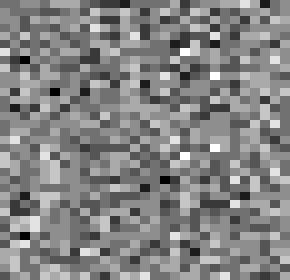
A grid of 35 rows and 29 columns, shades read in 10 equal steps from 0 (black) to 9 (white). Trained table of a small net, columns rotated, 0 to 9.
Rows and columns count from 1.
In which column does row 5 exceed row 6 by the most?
22
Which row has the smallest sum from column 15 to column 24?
9
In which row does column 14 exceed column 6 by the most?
12
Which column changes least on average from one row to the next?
8
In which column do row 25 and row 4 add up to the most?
10
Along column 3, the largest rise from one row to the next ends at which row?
31
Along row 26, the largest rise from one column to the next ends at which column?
24
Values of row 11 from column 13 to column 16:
6 7 1 5
